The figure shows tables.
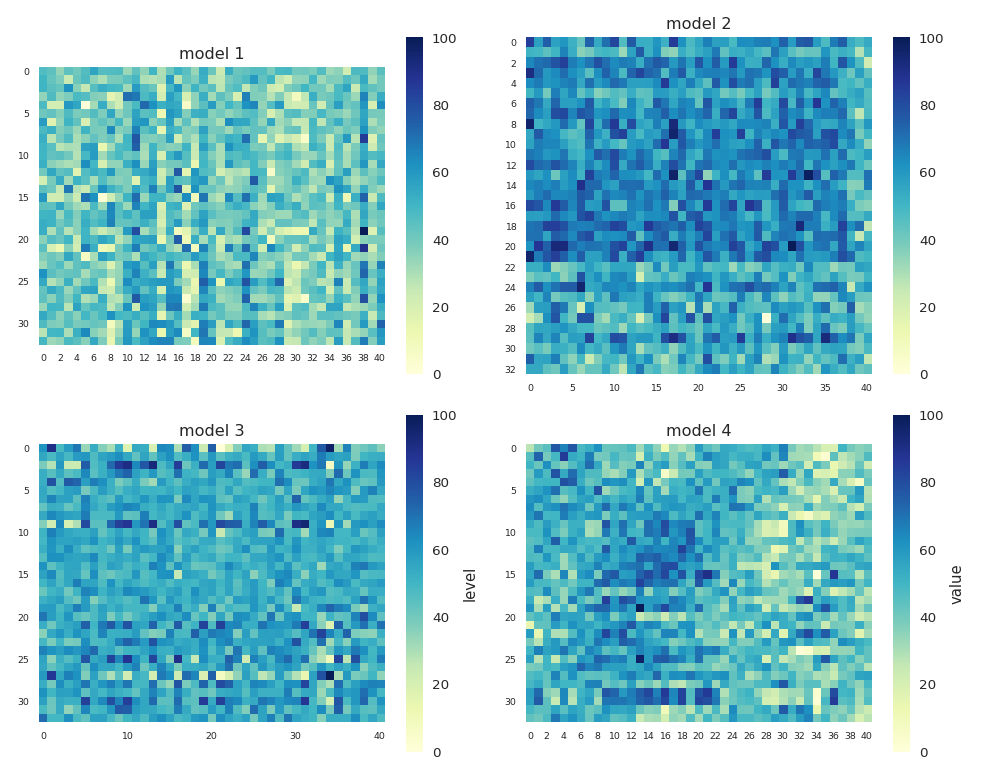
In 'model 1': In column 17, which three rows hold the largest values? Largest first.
21, 15, 9
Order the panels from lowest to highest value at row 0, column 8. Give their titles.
model 3, model 1, model 2, model 4
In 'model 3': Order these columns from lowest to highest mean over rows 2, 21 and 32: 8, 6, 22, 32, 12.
6, 32, 12, 22, 8
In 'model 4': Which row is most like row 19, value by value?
25
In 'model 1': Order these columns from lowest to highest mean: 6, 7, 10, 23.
7, 23, 6, 10
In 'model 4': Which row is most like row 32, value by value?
20
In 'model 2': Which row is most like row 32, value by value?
1
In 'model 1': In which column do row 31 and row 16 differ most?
8
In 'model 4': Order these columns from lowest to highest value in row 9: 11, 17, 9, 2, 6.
6, 2, 17, 11, 9
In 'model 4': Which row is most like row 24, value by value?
8
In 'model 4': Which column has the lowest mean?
34
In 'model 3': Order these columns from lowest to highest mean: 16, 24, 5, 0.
24, 0, 16, 5
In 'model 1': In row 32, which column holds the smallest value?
18
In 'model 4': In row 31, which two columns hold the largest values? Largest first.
30, 32
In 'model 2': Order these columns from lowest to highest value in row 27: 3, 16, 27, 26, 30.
26, 27, 30, 3, 16
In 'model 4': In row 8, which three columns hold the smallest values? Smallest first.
33, 32, 35
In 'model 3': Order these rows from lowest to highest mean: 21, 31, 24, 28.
31, 24, 28, 21
